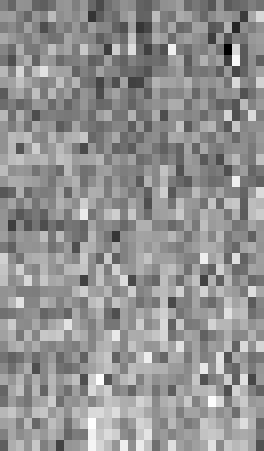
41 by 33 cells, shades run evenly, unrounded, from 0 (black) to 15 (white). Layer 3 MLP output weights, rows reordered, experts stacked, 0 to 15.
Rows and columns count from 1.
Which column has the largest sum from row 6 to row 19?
3
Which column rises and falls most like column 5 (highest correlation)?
2
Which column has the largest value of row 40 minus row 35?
14
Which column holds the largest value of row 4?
17
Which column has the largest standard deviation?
30
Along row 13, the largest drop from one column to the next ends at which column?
12
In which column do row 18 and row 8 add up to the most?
33
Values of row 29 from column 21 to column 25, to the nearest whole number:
12 10 7 8 9
